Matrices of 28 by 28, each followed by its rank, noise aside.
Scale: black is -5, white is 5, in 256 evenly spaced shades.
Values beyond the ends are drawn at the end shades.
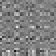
three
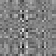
two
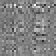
three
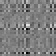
one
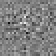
four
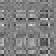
one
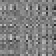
two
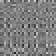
two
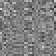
four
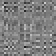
three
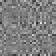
three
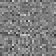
four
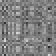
two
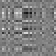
one
